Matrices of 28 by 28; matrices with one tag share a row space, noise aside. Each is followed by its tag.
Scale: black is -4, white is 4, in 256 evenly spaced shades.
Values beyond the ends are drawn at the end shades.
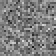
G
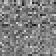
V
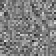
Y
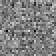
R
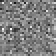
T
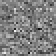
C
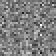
Y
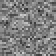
C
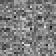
C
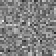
T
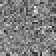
Y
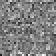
G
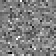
G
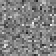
Y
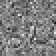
R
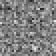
V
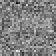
R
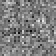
G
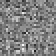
R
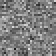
C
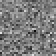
V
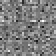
V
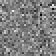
Y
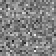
R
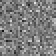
T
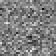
V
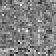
C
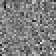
Y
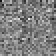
T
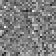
Y
